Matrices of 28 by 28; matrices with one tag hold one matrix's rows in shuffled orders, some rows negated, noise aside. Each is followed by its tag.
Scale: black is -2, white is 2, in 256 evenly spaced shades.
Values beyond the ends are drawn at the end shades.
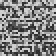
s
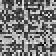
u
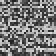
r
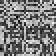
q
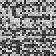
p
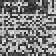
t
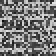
u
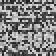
s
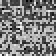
p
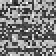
s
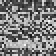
s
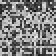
p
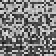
u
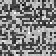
p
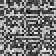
q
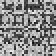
u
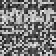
u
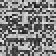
s
